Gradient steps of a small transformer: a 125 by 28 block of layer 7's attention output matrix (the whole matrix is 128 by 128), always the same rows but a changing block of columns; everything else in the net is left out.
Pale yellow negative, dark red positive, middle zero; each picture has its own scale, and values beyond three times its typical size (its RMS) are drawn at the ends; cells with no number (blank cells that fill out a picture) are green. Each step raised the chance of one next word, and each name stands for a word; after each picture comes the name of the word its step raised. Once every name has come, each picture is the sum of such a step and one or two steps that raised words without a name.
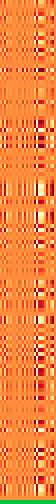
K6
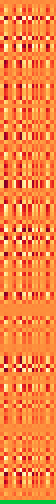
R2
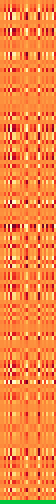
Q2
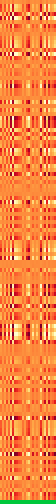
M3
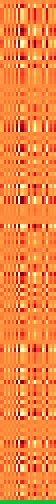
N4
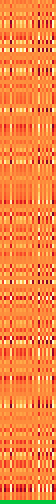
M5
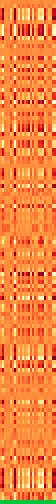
N4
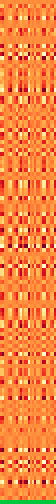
Q2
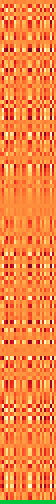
R2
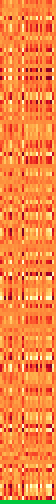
M5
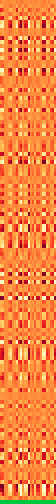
M5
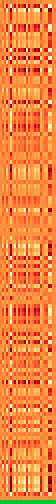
N4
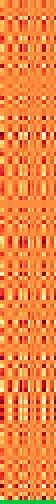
R2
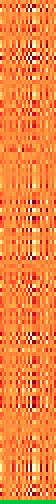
N4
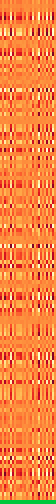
Q2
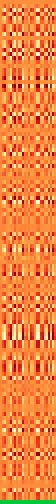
M3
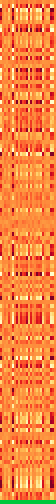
N4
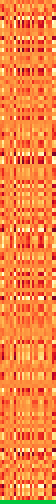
M5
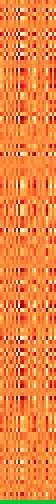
K6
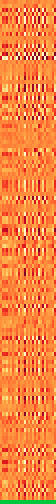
M3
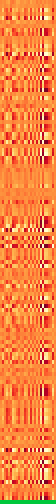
Q2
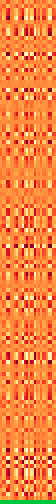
Q2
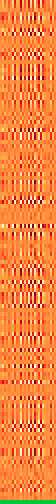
Q2
